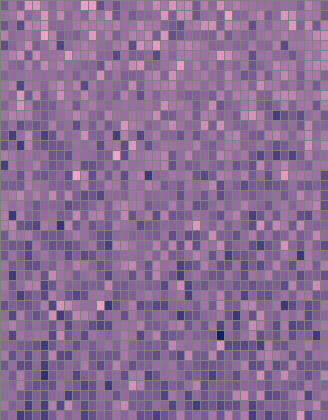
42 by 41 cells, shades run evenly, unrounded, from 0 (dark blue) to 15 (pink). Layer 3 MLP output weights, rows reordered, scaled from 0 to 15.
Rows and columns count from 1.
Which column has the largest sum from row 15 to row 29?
15
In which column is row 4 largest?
6
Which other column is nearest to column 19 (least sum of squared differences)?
26
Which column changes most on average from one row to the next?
28
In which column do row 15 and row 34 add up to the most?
17
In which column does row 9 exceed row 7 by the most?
33
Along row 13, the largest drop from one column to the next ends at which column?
27
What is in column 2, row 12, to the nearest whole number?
11
